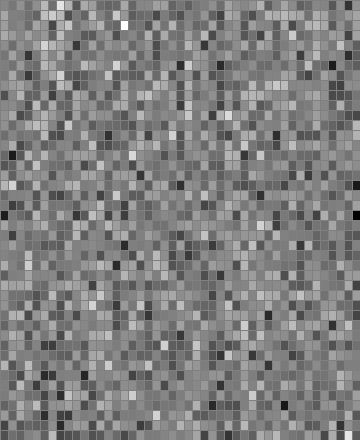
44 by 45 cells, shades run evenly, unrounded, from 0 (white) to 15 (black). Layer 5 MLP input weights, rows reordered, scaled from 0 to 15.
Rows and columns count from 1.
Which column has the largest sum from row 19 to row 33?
45
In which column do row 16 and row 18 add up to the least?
17
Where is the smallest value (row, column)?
3, 16
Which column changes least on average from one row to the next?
41
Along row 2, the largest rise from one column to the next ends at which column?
9
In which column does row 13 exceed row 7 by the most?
15
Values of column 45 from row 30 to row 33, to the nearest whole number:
6 10 11 8
